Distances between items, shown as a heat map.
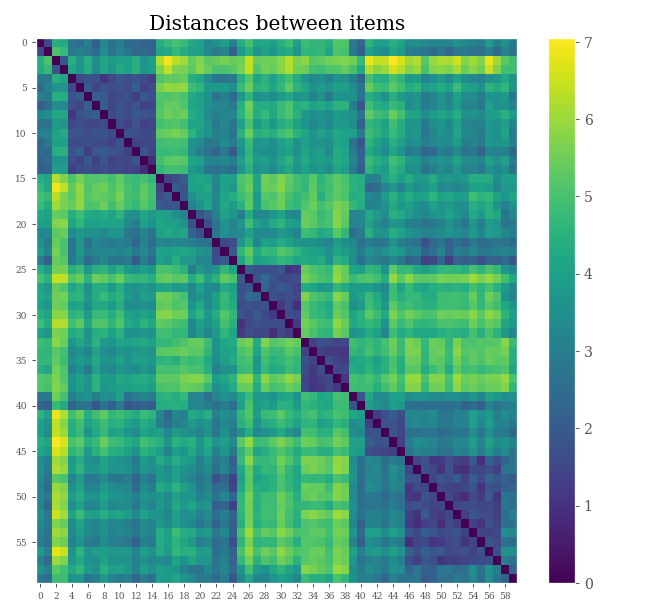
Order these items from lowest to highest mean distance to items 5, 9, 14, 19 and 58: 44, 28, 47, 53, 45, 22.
22, 53, 47, 28, 45, 44
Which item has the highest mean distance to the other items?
2
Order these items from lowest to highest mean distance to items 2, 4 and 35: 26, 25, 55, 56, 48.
48, 55, 25, 56, 26
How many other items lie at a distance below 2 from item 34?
5
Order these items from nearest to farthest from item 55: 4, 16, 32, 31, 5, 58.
58, 4, 5, 16, 32, 31
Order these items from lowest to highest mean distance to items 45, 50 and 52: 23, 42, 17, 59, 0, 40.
42, 59, 40, 23, 0, 17
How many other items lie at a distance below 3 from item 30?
7
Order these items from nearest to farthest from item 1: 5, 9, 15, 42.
9, 5, 42, 15
